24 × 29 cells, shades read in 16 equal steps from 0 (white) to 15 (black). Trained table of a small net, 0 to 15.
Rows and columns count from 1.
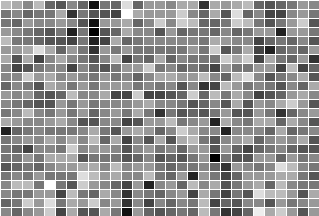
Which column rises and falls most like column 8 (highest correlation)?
9
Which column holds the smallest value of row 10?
21
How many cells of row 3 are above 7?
12
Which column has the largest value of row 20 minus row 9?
18
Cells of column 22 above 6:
14
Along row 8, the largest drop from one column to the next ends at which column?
27
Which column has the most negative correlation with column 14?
3
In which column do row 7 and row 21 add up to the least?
5
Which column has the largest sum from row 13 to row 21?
20
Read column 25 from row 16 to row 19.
7 8 6 7
